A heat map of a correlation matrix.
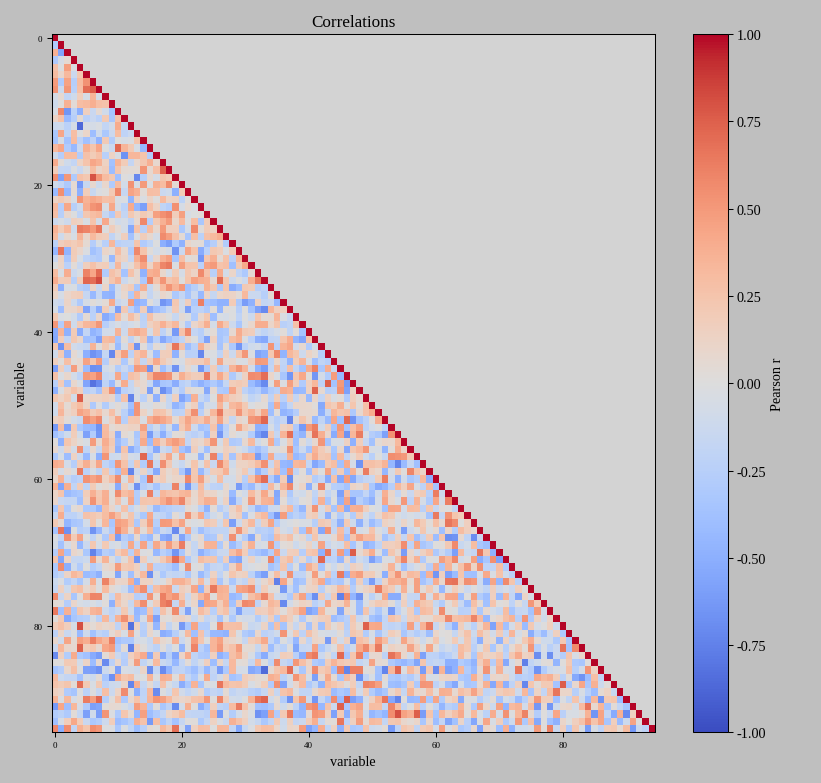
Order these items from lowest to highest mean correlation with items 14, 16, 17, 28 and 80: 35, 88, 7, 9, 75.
9, 7, 35, 88, 75
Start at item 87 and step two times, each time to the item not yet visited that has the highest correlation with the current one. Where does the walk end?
85
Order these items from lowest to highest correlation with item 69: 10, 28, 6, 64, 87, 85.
28, 85, 64, 10, 87, 6
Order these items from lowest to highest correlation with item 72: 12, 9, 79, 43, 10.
43, 9, 12, 79, 10
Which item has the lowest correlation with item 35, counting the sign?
74
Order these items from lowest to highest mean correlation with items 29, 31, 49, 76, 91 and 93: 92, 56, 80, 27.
92, 56, 27, 80
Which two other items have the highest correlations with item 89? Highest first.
79, 11
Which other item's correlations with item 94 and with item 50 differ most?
19
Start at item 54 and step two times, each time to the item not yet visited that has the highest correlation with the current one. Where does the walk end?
57
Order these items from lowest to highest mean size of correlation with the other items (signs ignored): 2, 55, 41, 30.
30, 55, 2, 41
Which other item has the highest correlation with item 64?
41
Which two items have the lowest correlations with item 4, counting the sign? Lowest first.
12, 20
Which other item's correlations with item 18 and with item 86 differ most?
17
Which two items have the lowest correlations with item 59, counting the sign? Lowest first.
12, 21
